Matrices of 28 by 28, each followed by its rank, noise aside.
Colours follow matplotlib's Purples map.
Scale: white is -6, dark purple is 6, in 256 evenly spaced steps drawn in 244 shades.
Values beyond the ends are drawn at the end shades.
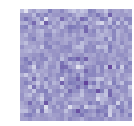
six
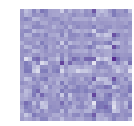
three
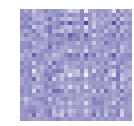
three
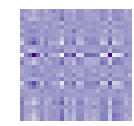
one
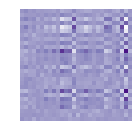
one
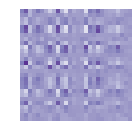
one
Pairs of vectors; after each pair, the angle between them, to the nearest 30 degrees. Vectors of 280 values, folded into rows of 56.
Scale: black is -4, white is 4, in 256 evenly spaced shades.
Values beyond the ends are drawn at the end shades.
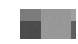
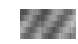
90 degrees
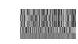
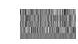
150 degrees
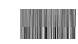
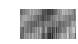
120 degrees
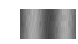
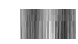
150 degrees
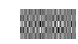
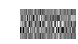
30 degrees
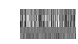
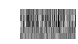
150 degrees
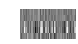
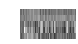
30 degrees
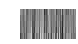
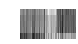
60 degrees
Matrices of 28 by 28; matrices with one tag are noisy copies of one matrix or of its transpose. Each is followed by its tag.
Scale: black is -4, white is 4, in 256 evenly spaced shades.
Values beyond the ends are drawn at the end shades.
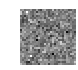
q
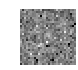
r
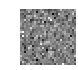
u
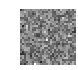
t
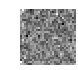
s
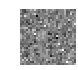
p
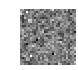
q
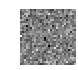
p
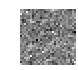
q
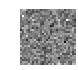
q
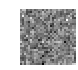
q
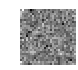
s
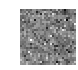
t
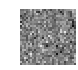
r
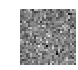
r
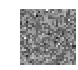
p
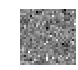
t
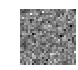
u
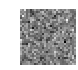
q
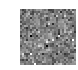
r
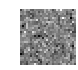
t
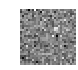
r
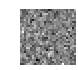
u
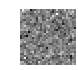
s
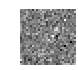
r
